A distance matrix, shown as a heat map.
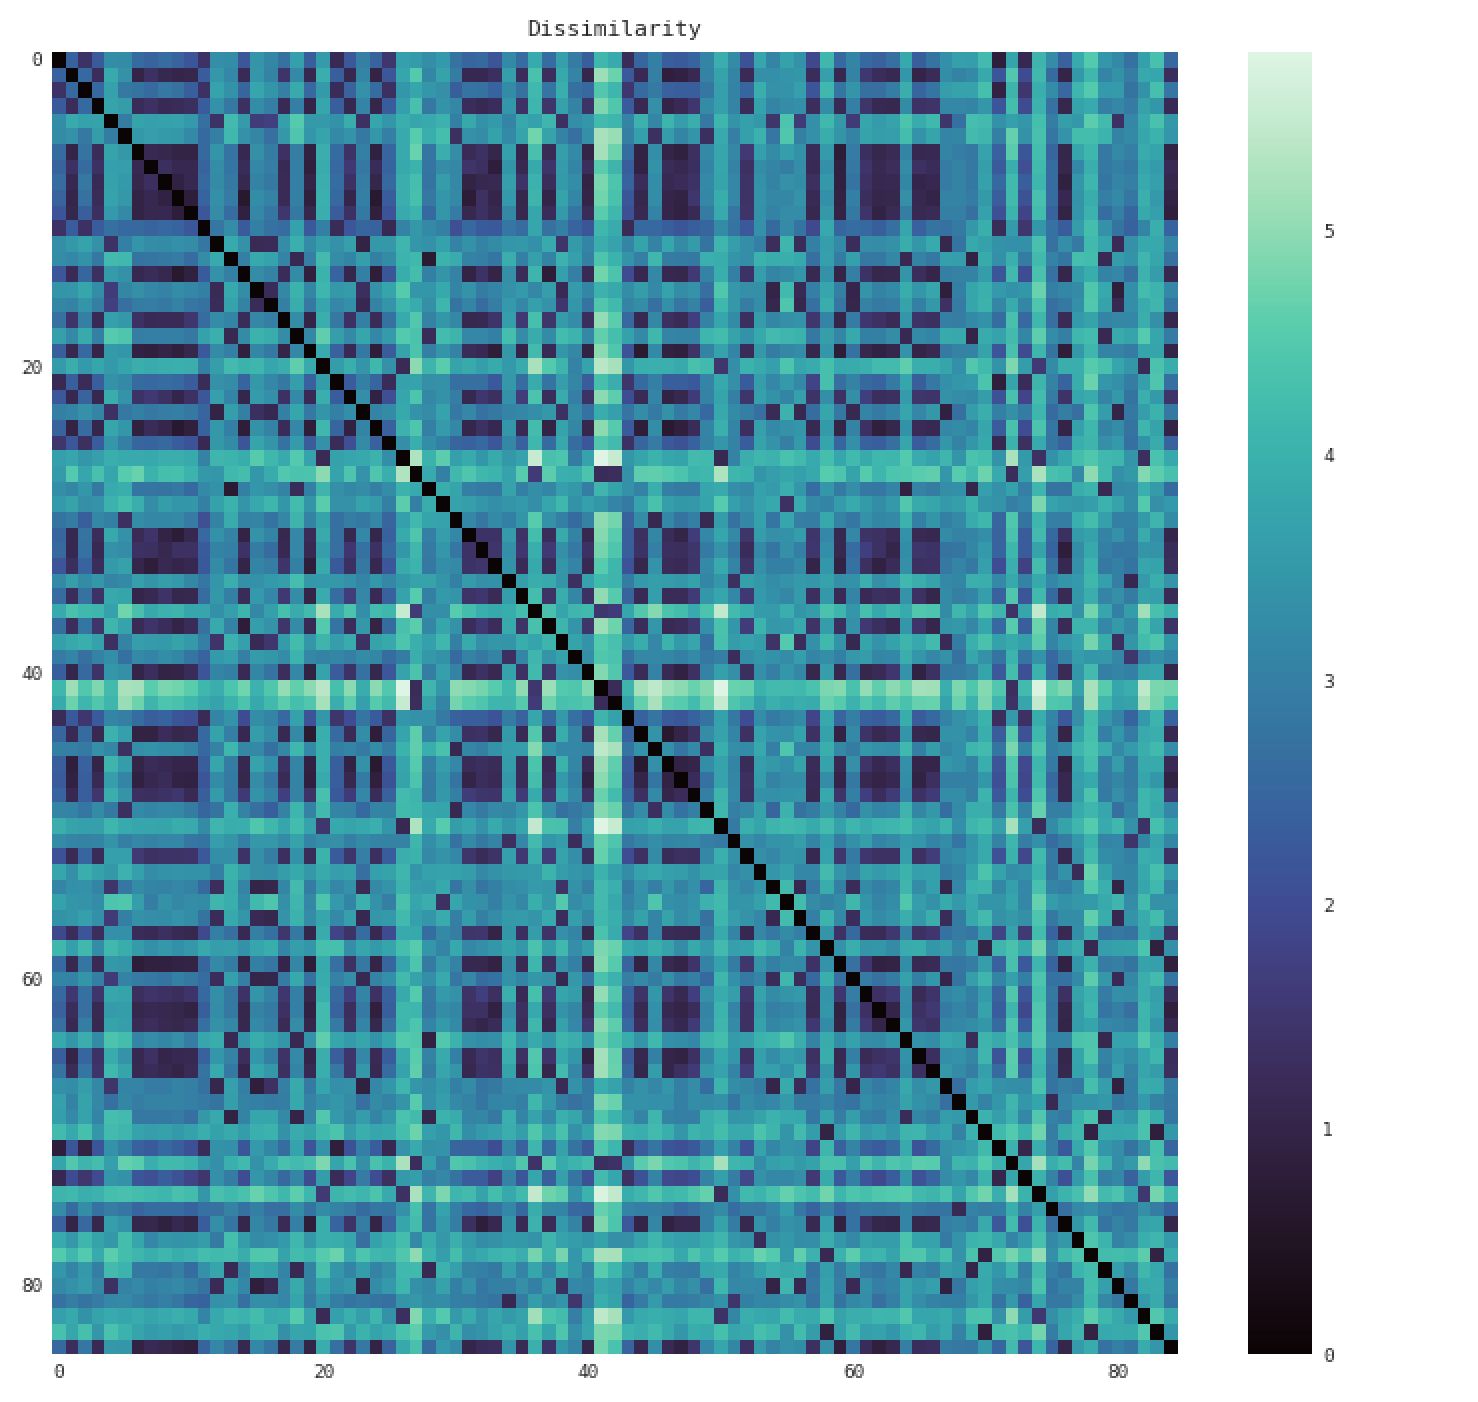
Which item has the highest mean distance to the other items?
41
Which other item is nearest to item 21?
71
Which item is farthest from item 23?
78
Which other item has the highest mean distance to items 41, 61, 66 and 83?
74
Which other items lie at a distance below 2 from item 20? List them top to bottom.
26, 50, 74, 82
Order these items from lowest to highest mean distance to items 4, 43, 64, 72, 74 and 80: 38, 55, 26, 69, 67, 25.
67, 38, 25, 69, 26, 55
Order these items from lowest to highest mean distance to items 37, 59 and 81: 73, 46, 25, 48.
46, 48, 73, 25
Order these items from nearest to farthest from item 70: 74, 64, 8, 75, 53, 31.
75, 31, 8, 64, 53, 74
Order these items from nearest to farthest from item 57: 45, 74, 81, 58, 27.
81, 45, 58, 27, 74
